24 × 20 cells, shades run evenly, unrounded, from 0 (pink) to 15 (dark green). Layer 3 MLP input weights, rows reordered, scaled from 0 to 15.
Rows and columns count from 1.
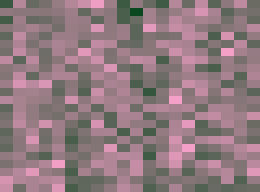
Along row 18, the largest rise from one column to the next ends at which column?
4
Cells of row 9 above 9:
3
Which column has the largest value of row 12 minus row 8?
12
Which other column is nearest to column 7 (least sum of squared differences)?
19
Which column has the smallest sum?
14
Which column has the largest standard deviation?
11
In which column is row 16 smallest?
15
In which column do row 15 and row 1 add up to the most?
1
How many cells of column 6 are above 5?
20
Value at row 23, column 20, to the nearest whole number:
6
